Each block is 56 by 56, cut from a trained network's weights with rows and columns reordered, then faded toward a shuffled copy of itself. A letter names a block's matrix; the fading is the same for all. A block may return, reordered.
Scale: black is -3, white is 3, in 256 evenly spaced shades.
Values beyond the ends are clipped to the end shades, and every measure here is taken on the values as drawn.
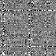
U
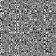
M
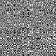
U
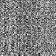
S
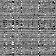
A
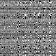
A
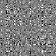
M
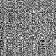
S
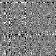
U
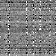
A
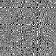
M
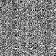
S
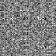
S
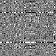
U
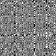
U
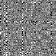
U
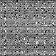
A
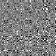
M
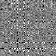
U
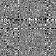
M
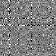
U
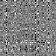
M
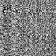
S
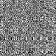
S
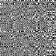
U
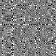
M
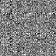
S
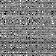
A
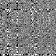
U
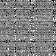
A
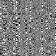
M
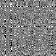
U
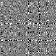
U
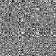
U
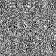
S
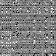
A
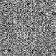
S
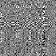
U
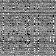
A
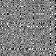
M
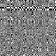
U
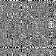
M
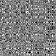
U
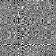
M
